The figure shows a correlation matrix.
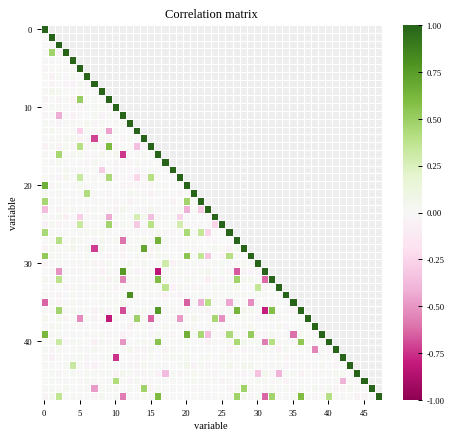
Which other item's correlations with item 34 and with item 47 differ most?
12
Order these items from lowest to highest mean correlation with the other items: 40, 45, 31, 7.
31, 7, 45, 40
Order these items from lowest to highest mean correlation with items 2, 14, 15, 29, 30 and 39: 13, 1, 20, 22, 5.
13, 1, 5, 22, 20
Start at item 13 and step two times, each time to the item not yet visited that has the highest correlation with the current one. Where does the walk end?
24
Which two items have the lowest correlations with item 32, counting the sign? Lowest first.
31, 11
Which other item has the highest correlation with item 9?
15
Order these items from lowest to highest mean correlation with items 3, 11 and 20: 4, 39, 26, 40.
40, 4, 26, 39
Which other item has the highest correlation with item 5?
9
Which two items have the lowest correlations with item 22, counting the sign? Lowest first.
35, 23
